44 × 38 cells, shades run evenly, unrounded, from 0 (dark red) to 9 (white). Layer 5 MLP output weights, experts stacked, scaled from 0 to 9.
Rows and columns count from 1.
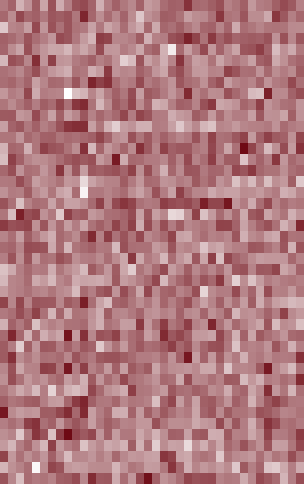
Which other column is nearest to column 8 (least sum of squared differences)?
6
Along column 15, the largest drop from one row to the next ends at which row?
15
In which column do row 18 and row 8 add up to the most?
11
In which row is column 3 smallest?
20
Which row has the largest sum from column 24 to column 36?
43
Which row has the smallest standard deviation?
13
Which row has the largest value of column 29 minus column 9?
34
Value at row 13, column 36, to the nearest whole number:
3
